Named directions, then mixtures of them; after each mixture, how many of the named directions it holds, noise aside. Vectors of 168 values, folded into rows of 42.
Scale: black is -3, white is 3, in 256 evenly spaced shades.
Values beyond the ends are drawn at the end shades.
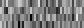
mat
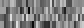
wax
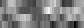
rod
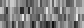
three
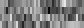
three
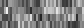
two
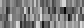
two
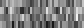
three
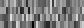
one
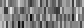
one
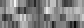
one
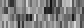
three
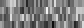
three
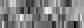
two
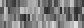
two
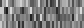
one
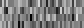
one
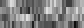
two
